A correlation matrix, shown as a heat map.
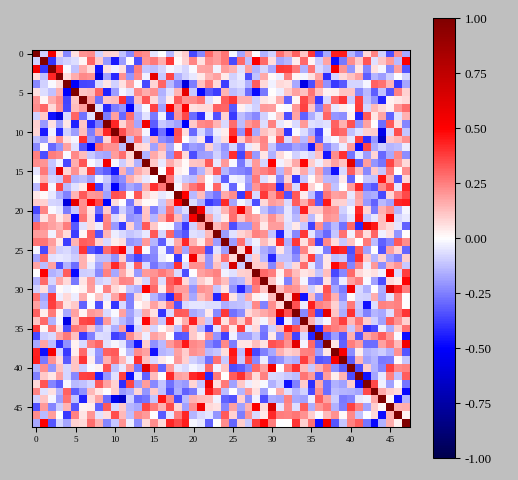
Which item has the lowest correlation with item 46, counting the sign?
44
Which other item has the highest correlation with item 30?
45
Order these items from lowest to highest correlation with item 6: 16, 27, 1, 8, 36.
36, 8, 16, 1, 27
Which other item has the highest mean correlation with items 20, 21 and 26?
41
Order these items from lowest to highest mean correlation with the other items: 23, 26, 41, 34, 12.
12, 26, 23, 41, 34
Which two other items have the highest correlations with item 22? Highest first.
42, 43
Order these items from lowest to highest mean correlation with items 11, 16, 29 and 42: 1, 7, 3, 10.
7, 3, 10, 1
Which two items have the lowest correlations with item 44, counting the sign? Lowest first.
11, 10
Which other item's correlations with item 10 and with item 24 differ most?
1
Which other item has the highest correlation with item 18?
19
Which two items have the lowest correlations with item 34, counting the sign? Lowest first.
4, 31
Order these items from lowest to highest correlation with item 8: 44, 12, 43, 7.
7, 43, 44, 12
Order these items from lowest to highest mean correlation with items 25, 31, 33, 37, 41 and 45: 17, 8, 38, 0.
8, 0, 17, 38
